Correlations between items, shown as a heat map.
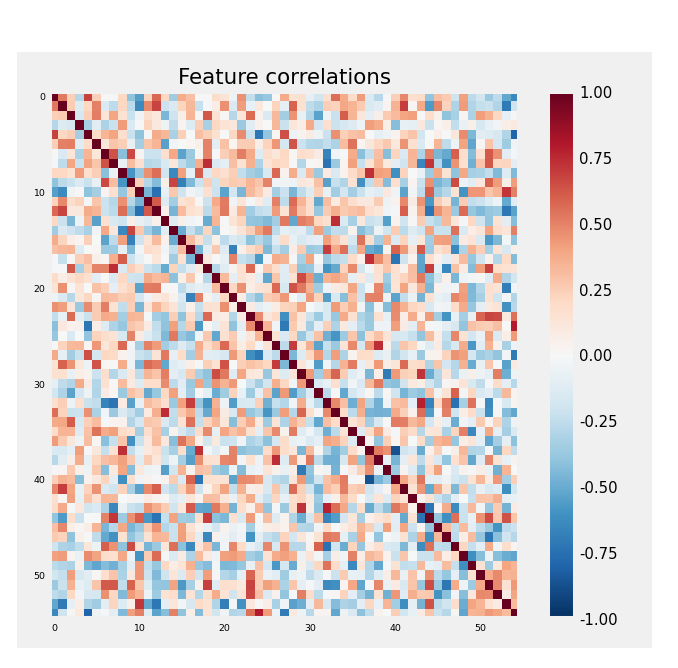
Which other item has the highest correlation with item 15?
36
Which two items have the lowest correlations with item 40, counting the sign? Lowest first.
37, 17
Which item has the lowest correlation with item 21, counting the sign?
16
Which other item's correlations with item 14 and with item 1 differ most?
12
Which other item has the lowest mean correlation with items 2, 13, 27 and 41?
54
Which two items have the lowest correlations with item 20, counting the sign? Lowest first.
53, 10
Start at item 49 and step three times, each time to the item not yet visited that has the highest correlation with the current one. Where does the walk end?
29
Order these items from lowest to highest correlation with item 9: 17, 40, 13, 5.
17, 5, 13, 40
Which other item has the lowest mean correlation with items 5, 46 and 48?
10
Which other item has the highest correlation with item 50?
23
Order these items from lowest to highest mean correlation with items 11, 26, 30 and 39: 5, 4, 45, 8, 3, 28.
4, 45, 5, 3, 28, 8
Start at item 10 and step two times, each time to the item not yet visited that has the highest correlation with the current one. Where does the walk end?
44
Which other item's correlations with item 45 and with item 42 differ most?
52
